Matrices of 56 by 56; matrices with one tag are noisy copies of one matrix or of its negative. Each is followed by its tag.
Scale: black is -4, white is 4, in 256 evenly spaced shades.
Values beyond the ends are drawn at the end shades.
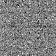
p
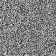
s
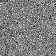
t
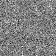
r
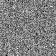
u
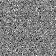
r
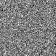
s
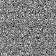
p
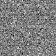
p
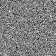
t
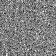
u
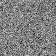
s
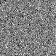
s
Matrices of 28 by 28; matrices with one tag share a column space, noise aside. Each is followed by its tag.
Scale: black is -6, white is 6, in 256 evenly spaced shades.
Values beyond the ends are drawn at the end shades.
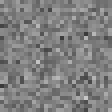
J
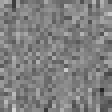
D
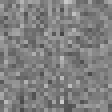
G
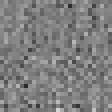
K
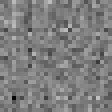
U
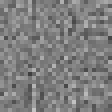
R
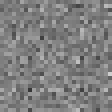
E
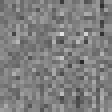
D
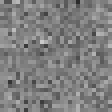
G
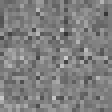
U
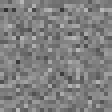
J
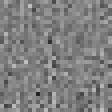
K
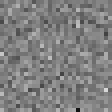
E
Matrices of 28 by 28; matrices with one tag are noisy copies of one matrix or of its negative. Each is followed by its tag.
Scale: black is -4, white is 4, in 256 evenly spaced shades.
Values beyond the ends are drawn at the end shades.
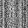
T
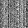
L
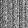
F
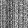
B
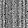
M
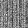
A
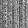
F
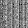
F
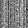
L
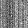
B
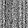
M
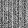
A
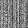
A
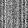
M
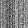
B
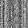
T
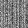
A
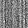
M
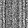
M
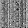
L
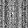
T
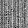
A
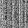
F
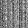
F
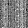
L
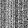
B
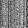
L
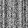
T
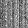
F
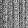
F
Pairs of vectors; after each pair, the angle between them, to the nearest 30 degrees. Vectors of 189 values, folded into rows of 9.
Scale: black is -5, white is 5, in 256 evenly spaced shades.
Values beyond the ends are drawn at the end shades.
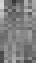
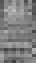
120 degrees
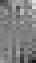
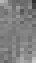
150 degrees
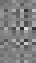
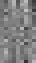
120 degrees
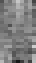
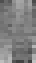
30 degrees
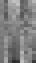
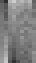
60 degrees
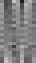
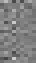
90 degrees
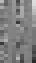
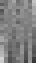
60 degrees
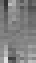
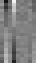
60 degrees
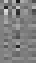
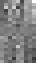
120 degrees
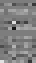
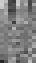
120 degrees
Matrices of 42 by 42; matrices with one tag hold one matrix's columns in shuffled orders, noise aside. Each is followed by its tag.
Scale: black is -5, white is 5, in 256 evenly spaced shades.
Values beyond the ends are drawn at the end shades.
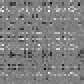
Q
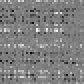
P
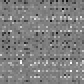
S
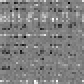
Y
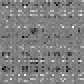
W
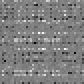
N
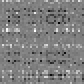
P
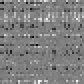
Y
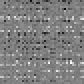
S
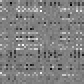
Q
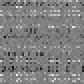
W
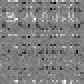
Y
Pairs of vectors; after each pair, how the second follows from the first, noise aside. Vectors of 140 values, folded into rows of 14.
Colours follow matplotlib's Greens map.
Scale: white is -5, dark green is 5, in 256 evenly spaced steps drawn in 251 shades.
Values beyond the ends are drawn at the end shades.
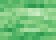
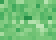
wrapped around, partly zeroed.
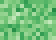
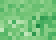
reversed, negated, partly zeroed.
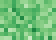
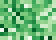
scaled up.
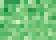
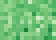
reversed, partly zeroed.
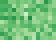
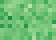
wrapped around, partly zeroed.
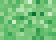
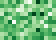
scaled up.
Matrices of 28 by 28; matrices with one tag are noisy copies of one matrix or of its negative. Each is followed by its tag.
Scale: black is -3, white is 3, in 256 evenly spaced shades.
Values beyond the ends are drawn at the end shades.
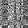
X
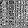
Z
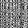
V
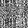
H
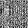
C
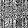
H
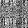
H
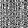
V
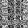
X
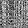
Z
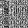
C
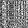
Z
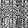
H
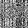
H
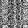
X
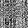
H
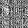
C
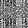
H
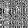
C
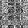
X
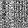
Z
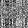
H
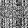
H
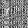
C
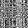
H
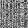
V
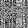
H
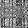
H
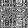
H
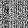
C
